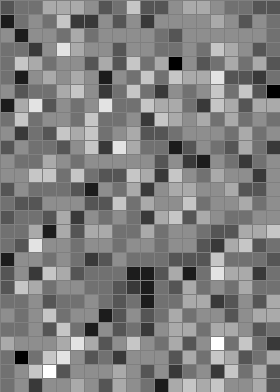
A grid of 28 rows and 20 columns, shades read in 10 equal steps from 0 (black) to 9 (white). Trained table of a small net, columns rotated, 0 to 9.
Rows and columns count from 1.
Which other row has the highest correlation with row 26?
4
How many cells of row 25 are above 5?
8
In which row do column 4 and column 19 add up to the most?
27
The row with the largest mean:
25
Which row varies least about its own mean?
3
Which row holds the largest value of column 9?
11
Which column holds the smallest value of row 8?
1
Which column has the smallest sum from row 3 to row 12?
20
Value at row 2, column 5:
7
